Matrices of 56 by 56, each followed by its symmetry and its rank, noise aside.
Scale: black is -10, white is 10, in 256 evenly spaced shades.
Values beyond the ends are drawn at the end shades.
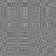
no symmetry, rank three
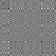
symmetric, rank two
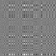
no symmetry, rank one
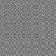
symmetric, rank one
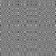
no symmetry, rank one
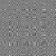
symmetric, rank two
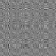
antisymmetric, rank two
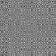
no symmetry, rank three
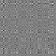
no symmetry, rank two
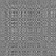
antisymmetric, rank two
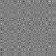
antisymmetric, rank two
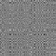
no symmetry, rank three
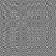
symmetric, rank two
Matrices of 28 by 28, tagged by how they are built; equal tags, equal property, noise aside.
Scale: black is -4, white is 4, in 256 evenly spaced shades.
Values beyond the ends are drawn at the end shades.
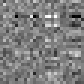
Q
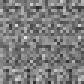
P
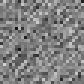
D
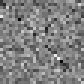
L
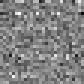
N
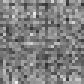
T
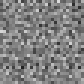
P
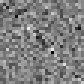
L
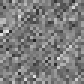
D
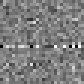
N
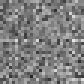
T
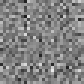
Q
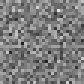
P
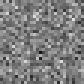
P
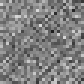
D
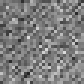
D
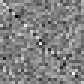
L
